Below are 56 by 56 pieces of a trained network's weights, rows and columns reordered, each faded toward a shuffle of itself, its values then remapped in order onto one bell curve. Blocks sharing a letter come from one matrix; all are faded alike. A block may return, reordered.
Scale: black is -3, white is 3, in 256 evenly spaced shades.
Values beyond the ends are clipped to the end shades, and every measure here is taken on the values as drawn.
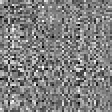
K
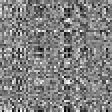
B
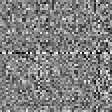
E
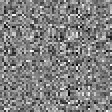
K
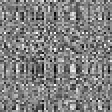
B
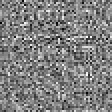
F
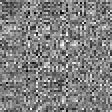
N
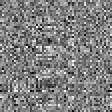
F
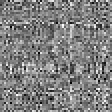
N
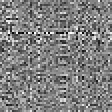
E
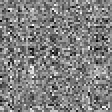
F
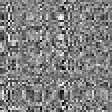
K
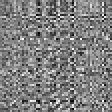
B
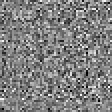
F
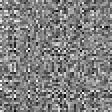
E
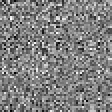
F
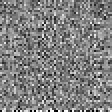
E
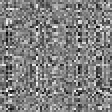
B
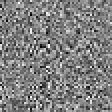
F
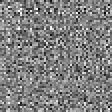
F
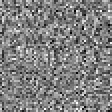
B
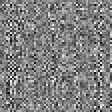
K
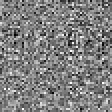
F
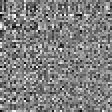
E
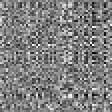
B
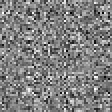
F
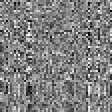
N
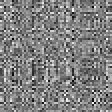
K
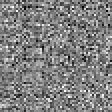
F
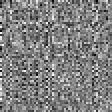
N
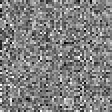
B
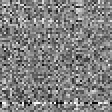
E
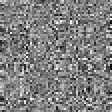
F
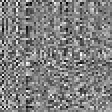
B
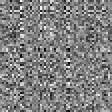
K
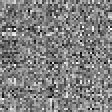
F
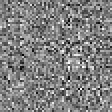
F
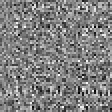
F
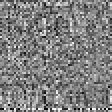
E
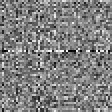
E
